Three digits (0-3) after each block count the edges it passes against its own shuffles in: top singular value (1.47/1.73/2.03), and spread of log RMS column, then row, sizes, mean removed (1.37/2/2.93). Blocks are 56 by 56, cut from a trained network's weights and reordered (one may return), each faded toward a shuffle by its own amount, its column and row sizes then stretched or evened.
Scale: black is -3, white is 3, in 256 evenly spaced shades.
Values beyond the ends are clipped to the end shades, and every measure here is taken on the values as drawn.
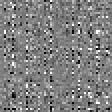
2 3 2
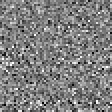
1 0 1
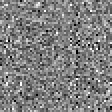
0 1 0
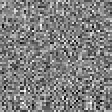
3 1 1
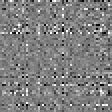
2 2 3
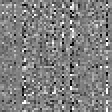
1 3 1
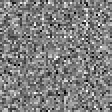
1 1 1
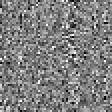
2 2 0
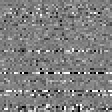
1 0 3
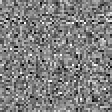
2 0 1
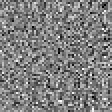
3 1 0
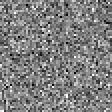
0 1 0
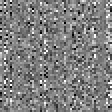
0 3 0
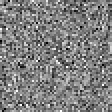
2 0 1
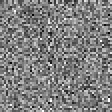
3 1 0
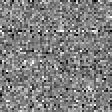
0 1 2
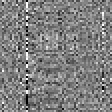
3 2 0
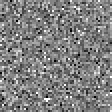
0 1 0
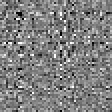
2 2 2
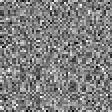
3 0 0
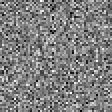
2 1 0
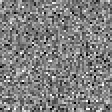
0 0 1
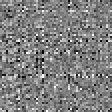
2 2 2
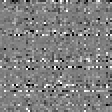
0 2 3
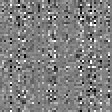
1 3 2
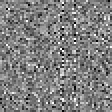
1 1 0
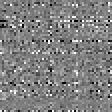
1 2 3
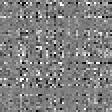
2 3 3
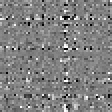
1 2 3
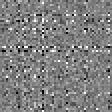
2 2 2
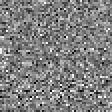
2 0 2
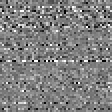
0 0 3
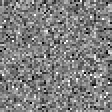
0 0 0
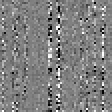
2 3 0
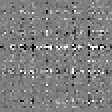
1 2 3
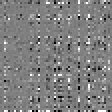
1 3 3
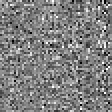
2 2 0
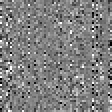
0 3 1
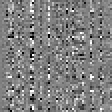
2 3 1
